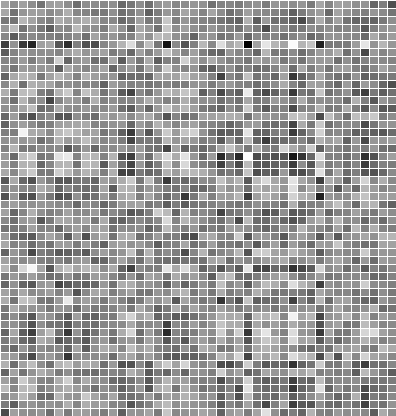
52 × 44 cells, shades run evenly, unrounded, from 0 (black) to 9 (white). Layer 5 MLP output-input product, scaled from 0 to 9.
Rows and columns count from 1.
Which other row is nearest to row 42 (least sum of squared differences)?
23
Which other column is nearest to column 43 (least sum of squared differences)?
44
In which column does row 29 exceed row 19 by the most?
19
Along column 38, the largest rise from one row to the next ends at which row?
31
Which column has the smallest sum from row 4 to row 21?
41
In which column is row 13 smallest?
6
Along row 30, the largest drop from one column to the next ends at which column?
28
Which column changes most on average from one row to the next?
33
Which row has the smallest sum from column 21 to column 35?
20
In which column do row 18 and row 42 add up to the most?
42
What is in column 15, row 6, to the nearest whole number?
8
